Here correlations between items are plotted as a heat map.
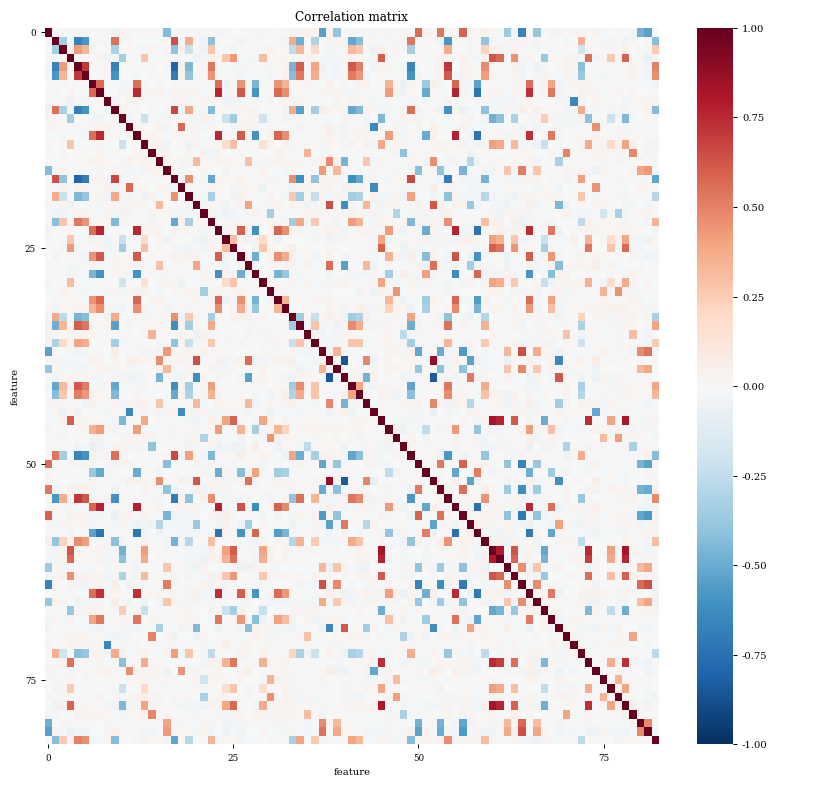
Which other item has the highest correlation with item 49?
17
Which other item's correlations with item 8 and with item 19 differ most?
71
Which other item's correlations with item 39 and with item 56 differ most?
64
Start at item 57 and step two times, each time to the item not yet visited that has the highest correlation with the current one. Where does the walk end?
69
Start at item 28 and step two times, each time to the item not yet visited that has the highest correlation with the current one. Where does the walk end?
51
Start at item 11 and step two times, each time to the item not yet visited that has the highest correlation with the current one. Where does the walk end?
74
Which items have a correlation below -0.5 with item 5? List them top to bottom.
1, 9, 17, 49
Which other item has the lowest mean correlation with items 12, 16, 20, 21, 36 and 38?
40
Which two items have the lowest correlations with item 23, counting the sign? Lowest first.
58, 28
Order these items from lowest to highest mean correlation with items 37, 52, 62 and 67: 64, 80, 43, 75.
75, 43, 80, 64
